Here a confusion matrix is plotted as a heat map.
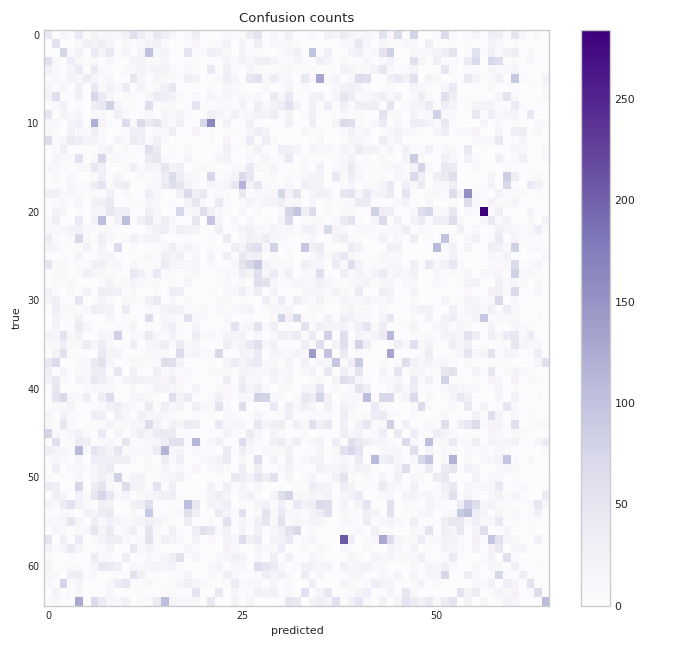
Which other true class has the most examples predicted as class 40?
37
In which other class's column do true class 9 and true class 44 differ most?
50
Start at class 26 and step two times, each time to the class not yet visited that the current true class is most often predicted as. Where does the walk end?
60
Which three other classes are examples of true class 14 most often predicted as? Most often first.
47, 7, 4
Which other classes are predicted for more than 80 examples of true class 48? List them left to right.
42, 49, 52, 59
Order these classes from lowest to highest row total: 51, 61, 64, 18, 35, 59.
59, 61, 51, 35, 18, 64
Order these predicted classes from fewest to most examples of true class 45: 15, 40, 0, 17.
17, 40, 15, 0
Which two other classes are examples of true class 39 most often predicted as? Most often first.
51, 38
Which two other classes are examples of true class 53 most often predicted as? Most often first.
18, 54
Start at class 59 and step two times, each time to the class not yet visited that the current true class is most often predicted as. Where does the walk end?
25
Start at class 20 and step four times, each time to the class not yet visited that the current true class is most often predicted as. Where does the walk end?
58
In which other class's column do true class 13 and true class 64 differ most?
4
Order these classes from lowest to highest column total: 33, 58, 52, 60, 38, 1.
33, 1, 58, 60, 52, 38
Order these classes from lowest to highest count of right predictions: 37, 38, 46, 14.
38, 14, 46, 37
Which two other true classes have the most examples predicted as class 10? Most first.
21, 51
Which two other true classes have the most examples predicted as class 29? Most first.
24, 50
